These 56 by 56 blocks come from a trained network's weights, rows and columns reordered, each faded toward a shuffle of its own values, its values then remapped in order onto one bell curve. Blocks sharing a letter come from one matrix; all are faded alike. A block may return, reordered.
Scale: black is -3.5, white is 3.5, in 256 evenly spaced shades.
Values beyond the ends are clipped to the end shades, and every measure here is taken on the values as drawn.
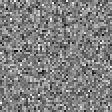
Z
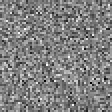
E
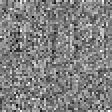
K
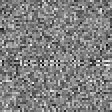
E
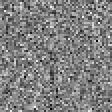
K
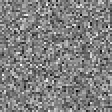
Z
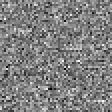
E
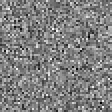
Z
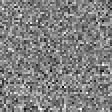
E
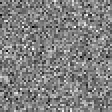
Z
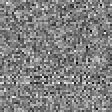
E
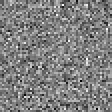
Z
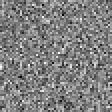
K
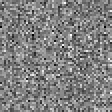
K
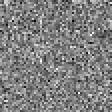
Z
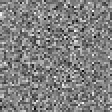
K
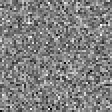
Z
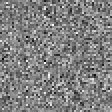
K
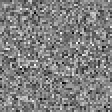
E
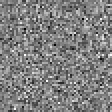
K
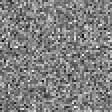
Z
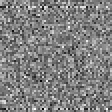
E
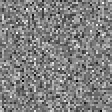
Z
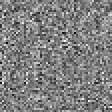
K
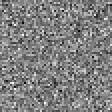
Z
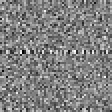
E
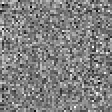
K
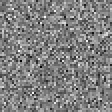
E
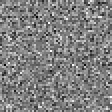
Z
